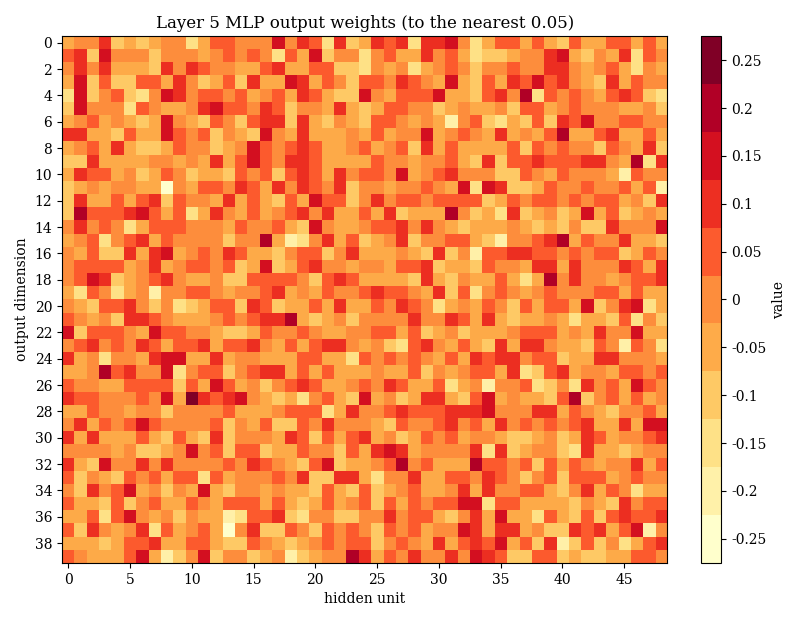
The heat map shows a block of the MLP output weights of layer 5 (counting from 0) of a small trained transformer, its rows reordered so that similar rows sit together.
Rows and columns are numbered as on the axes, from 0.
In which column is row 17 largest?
16
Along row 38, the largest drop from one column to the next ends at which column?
40
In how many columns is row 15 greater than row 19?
20
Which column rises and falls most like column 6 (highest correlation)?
21
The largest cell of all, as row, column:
27, 10
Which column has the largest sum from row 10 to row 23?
39
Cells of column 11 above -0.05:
25
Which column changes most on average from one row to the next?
8
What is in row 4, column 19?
0.1
